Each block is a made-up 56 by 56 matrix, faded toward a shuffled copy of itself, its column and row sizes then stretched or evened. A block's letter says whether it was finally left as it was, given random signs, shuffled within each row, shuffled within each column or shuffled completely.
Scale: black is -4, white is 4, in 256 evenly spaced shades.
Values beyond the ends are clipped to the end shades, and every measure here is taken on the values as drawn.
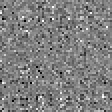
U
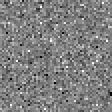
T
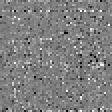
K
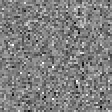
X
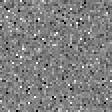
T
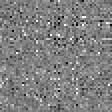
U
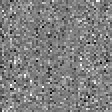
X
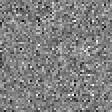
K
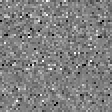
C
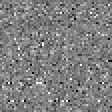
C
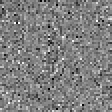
X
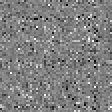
K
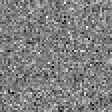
C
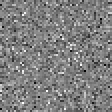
X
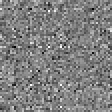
K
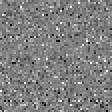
C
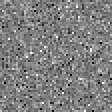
T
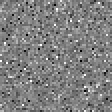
T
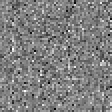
X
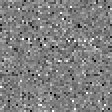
C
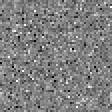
T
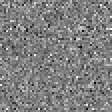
C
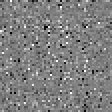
K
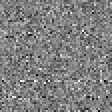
C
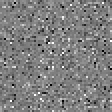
K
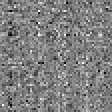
U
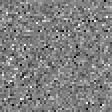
C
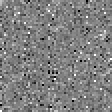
X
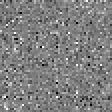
K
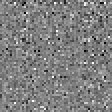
U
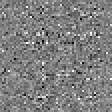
U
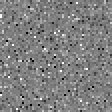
T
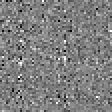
K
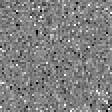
T
